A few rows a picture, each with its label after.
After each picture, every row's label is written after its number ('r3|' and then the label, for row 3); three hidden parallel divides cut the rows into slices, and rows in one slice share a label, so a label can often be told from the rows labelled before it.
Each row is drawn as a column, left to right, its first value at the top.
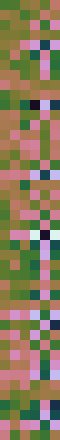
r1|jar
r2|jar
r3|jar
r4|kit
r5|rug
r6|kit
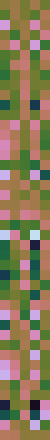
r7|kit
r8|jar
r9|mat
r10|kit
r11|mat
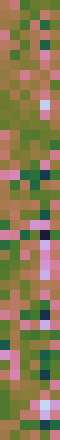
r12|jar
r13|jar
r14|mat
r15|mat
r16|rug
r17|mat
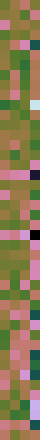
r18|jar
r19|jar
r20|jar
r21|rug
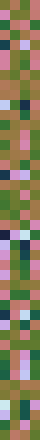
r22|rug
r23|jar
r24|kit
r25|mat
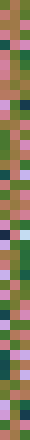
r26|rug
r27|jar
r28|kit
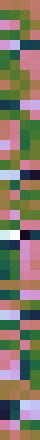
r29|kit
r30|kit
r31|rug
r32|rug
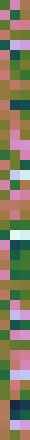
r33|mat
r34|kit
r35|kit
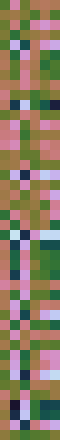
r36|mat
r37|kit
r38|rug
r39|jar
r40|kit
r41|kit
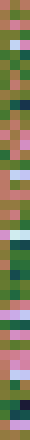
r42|jar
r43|kit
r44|kit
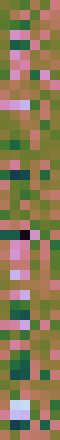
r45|mat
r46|rug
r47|rug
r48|jar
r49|mat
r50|jar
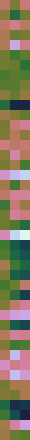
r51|jar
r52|kit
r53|kit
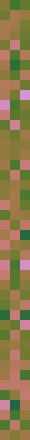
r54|mat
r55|jar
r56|mat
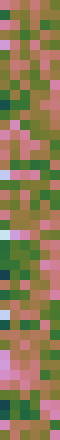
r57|kit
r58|jar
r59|jar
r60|jar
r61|mat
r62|mat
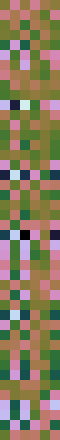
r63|rug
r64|kit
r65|rug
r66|jar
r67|mat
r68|rug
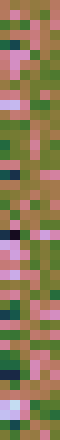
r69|rug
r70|rug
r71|mat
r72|jar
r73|jar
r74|jar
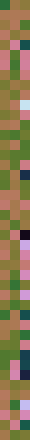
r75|mat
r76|jar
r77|rug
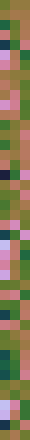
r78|rug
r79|mat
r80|jar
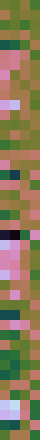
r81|rug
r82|rug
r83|mat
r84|jar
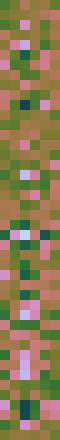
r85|mat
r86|jar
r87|kit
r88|jar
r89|mat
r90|mat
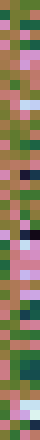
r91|jar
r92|mat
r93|rug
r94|rug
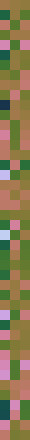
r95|kit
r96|mat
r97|jar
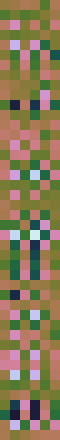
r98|jar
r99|kit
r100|mat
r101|kit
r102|mat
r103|jar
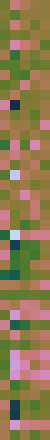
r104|mat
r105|kit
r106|jar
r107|jar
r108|jar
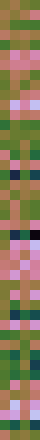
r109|mat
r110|rug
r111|mat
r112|rug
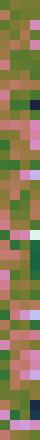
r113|mat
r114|jar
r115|jar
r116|kit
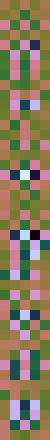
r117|jar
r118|rug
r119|kit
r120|rug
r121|jar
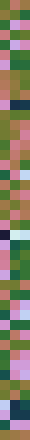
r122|rug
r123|kit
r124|kit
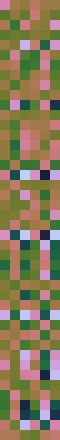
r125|jar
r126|mat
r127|kit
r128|jar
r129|rug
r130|kit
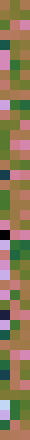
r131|rug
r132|jar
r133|jar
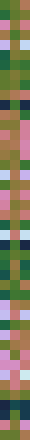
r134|kit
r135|jar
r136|kit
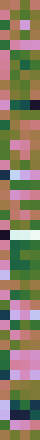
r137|rug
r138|kit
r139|kit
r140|kit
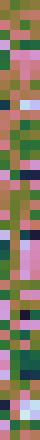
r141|kit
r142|mat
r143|rug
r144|rug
